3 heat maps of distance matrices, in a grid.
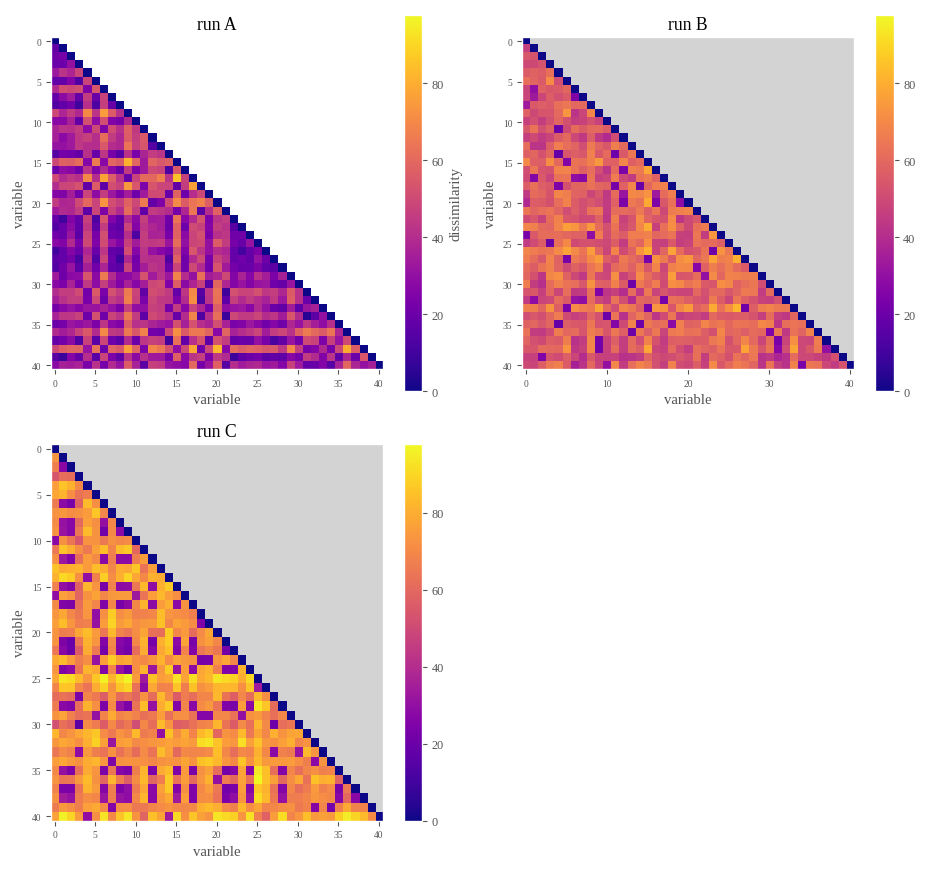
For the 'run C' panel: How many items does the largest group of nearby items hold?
15
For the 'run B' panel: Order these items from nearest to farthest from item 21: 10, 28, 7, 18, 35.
28, 10, 7, 35, 18
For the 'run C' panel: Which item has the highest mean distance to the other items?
25
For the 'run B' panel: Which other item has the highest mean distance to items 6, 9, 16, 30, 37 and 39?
33
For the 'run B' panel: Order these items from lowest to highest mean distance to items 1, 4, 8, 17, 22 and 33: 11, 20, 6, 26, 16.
6, 11, 20, 16, 26
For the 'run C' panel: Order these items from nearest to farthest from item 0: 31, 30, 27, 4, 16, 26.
16, 30, 27, 26, 4, 31
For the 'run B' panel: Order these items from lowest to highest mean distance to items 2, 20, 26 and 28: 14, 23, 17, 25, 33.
23, 17, 25, 14, 33
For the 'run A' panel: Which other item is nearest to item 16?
14
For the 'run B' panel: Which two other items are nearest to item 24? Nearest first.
0, 8
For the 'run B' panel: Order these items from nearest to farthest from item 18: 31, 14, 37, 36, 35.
14, 35, 31, 37, 36
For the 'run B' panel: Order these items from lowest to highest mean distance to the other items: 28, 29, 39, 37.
39, 37, 29, 28
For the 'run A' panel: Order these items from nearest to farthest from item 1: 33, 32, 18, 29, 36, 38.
29, 33, 36, 32, 18, 38
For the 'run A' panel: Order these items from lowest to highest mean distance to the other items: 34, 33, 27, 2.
27, 33, 2, 34
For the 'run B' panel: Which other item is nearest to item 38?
9
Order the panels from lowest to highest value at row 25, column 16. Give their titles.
run A, run B, run C
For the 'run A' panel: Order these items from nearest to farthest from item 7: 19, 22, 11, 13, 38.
22, 19, 13, 11, 38
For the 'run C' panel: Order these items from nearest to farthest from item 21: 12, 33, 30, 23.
12, 30, 33, 23
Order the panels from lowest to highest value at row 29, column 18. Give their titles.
run C, run A, run B
